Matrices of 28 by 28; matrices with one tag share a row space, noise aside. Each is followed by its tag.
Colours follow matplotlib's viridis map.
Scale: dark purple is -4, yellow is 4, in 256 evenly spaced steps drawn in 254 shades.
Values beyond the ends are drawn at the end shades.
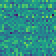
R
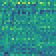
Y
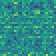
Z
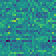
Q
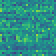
Q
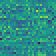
Q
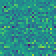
R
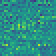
Y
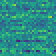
Q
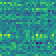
Q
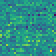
Q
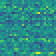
Z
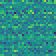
Z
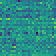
Q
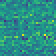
Z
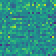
Q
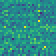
Y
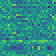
Q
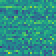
Z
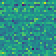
Z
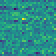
Z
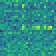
Z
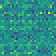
R
